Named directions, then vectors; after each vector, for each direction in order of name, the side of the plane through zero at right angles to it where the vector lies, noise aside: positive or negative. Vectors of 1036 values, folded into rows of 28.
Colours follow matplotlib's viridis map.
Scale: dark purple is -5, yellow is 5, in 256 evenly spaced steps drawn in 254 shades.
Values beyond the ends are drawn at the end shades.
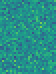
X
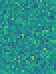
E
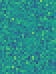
positive, negative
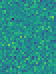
negative, positive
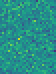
negative, negative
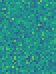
positive, negative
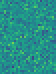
negative, positive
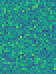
negative, negative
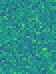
positive, positive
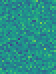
positive, positive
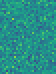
positive, negative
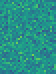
negative, negative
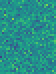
positive, negative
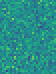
positive, negative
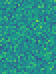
positive, positive
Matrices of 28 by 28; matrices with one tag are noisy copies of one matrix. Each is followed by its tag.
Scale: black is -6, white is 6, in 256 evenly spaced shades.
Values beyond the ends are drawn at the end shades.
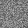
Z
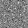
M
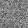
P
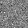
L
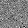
Z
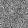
M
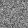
P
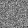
Z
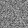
L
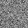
L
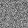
Z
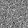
P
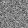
L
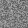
M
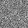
L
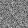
Z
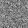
M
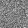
P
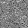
L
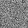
L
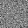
Z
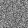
M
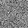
L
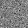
P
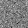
M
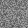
P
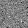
Z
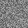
Z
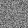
Z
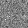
L
